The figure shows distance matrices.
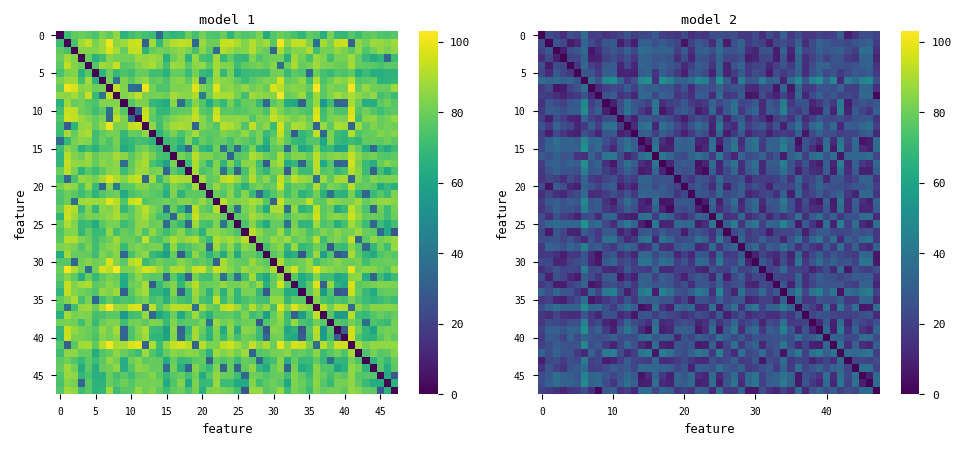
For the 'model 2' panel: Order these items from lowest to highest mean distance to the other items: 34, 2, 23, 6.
23, 2, 34, 6
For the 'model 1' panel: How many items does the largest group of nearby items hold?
6
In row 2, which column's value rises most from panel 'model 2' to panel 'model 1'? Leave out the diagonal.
7
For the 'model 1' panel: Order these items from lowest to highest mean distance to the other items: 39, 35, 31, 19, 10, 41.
39, 35, 10, 19, 41, 31
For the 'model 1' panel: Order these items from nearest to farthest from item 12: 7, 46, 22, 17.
22, 46, 17, 7
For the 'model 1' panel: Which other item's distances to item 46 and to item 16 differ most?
3
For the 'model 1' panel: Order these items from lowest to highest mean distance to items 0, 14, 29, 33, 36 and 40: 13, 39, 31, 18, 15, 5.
39, 13, 15, 5, 18, 31
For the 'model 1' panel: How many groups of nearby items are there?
15
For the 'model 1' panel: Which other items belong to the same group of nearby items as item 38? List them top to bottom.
21, 28, 43
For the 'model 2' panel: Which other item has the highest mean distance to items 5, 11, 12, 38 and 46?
6
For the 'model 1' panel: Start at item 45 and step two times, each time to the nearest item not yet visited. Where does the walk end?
26
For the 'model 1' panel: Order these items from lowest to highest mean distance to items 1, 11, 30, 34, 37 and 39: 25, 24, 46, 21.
21, 25, 46, 24
